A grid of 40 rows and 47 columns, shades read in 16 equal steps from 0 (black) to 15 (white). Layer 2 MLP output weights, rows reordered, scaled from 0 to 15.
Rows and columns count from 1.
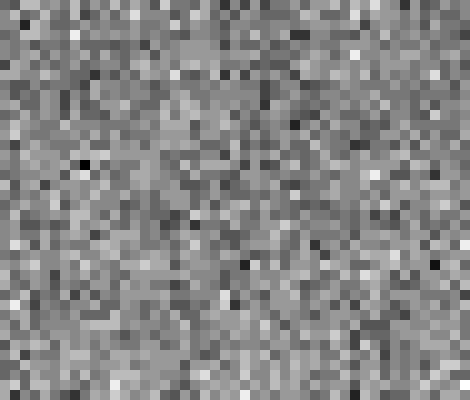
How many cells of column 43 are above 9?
6
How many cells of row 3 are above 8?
12
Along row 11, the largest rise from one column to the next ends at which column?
28
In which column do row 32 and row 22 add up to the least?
40
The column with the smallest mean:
27
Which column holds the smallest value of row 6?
16
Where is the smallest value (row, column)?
17, 9
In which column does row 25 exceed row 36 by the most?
47
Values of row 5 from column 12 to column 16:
5 6 7 4 9
